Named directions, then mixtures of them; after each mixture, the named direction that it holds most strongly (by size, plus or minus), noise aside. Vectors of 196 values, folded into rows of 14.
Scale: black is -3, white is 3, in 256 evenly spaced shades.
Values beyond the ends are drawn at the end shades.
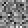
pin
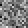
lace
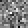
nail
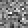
nail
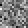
lace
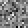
nail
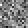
lace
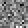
pin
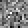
nail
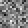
nail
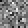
nail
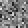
nail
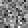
nail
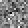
nail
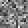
nail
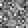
lace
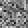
lace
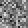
lace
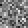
lace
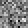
nail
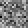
lace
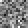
nail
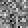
nail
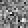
nail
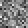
lace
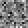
pin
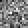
nail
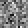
nail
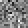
nail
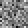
lace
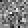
nail
